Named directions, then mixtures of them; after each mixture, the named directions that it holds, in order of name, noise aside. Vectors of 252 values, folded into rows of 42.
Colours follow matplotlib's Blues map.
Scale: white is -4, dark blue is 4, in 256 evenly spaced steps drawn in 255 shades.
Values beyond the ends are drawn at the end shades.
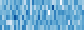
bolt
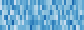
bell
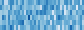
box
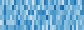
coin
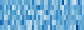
bell, coin.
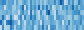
bolt, coin.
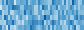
bell.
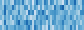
coin.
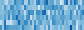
bolt, box, coin.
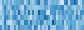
bell, bolt, coin.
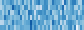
bell, box, coin.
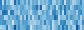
bell, box.
